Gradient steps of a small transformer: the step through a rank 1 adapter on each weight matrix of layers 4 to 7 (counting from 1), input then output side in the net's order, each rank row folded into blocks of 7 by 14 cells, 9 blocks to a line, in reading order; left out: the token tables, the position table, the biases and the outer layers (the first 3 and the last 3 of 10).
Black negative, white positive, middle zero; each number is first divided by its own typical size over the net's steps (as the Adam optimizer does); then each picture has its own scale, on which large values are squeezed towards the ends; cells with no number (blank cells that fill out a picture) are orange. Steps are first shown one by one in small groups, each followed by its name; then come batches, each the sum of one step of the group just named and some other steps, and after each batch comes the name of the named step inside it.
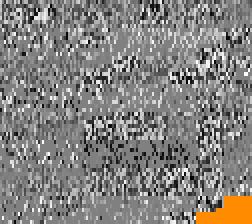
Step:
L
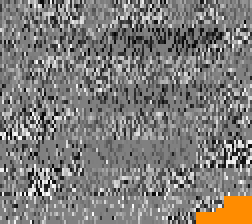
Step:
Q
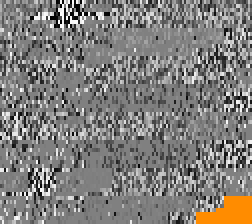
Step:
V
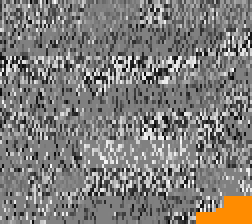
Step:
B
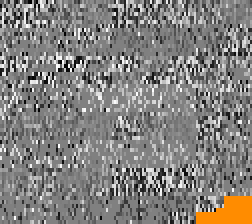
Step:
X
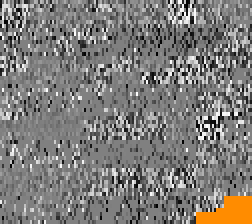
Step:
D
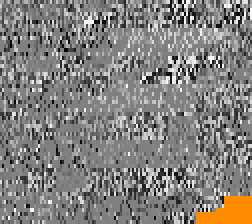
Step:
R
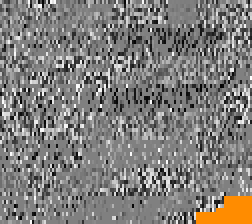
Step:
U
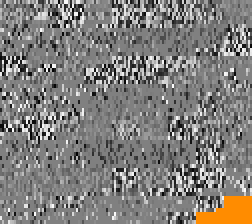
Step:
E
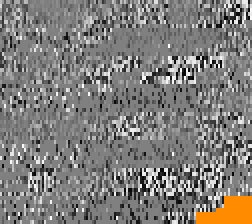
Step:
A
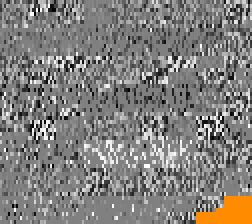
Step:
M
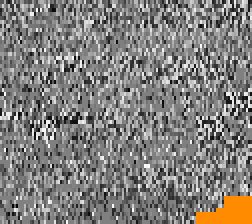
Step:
M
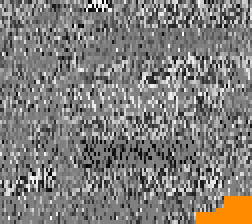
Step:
A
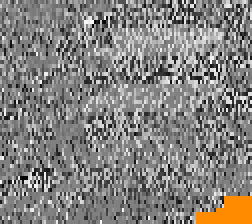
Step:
R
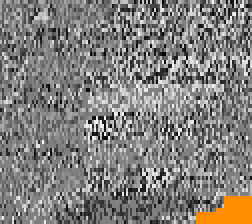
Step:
L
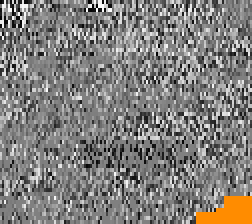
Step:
D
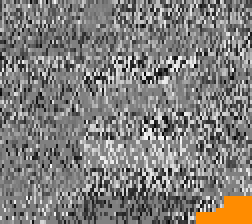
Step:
B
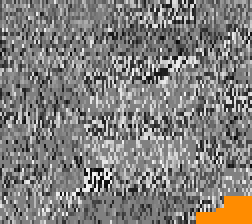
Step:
B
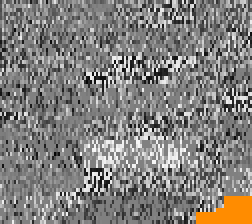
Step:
B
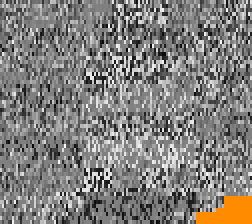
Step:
U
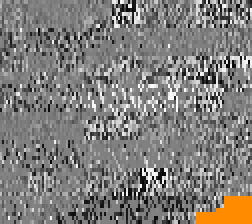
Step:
A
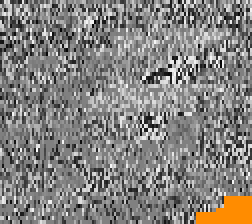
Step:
R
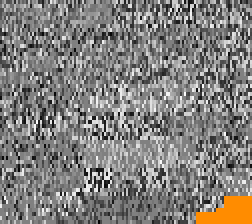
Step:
U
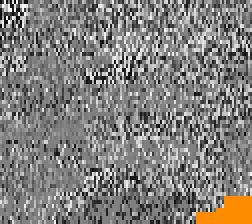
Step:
D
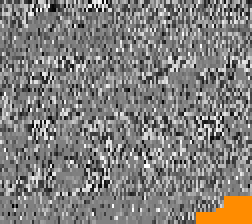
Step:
M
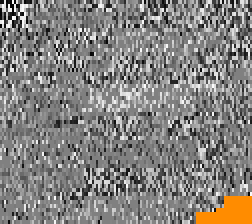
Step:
X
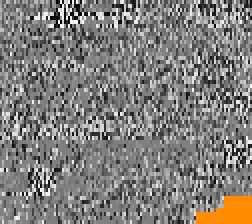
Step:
V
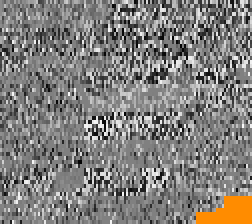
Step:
E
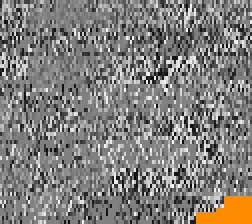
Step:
D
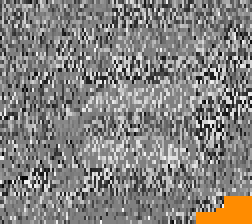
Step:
X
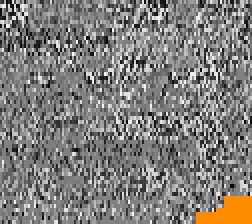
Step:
Q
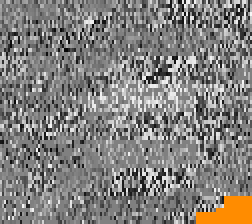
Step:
R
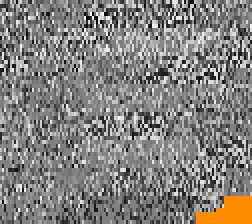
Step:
X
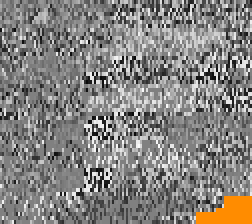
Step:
L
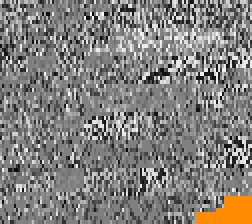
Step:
A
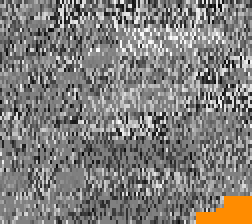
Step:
V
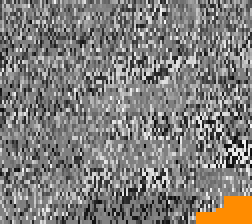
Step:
B
